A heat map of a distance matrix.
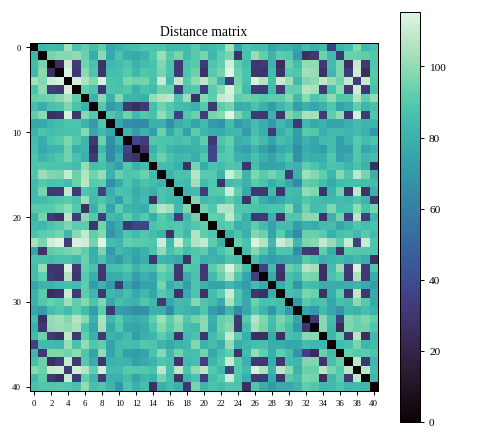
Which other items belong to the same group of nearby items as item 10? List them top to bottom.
28
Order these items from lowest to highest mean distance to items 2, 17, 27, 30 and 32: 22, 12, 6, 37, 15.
37, 12, 15, 22, 6
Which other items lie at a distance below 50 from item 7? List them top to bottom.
11, 12, 13, 21
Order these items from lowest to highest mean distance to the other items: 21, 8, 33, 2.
2, 8, 21, 33
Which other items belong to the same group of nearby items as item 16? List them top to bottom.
22
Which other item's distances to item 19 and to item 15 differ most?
6
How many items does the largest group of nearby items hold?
12
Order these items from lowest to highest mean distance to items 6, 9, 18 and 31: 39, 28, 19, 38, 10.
19, 28, 10, 39, 38
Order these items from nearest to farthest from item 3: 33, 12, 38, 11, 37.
37, 12, 11, 33, 38
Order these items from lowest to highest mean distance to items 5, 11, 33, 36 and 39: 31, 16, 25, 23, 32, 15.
32, 31, 25, 16, 15, 23
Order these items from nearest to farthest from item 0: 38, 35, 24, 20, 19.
35, 24, 20, 19, 38
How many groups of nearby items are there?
11
